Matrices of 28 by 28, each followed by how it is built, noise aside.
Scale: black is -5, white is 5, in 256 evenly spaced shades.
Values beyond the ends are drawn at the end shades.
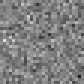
noise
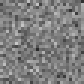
noise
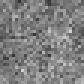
smooth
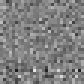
uneven rows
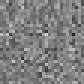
low rank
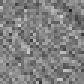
Toeplitz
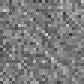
Toeplitz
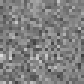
low rank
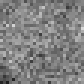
smooth
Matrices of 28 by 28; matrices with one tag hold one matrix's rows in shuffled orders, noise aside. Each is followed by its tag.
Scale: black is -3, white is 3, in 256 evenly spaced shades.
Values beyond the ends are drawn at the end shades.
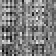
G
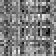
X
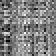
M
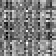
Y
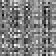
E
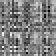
E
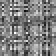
E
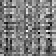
Y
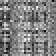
M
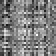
M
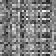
X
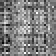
M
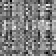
Y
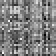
E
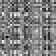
E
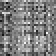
M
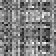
X
